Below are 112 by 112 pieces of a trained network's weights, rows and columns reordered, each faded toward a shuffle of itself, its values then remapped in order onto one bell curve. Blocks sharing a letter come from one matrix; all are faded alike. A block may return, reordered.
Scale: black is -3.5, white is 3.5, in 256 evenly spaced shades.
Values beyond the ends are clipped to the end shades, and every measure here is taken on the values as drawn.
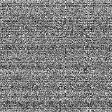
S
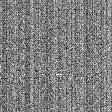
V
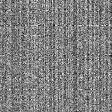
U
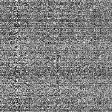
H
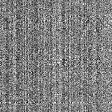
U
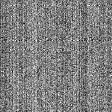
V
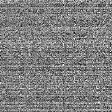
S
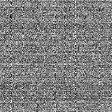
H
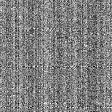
U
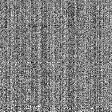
U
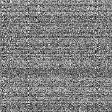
S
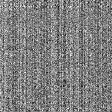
U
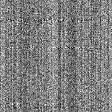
U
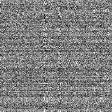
H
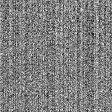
V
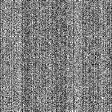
U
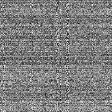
S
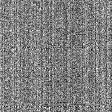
V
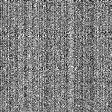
U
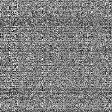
H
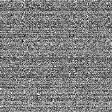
S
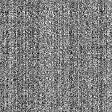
V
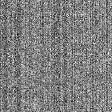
V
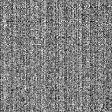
V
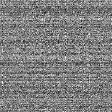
S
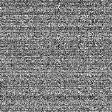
S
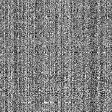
U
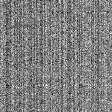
U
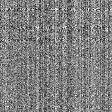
U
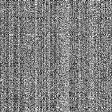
U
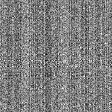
U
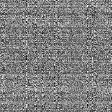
H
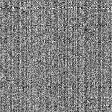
V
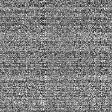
S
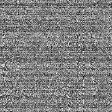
S
